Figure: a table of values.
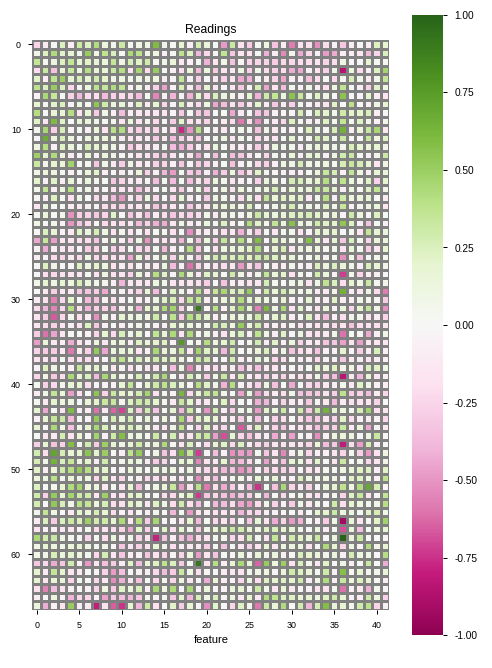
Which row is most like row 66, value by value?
43
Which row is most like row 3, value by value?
56
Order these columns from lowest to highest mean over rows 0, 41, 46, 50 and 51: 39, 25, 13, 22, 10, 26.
22, 25, 26, 39, 13, 10
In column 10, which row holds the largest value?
46
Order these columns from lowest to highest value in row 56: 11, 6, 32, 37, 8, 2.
2, 11, 32, 37, 8, 6
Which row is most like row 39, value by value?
47
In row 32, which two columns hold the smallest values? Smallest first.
2, 7
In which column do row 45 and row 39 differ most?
36
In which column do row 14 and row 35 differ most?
17
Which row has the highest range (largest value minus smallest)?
58
